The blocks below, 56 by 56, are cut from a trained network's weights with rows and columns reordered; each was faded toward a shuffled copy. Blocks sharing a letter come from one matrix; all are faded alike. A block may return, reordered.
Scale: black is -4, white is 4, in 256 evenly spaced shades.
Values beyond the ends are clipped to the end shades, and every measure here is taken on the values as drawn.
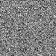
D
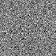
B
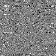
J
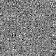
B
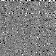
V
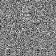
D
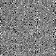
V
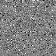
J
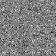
J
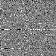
B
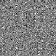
B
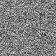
D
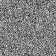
D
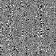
V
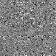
J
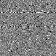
B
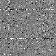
V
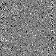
V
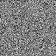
D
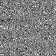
J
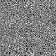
B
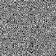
B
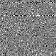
B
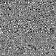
J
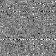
B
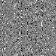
V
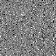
V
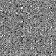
B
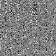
V
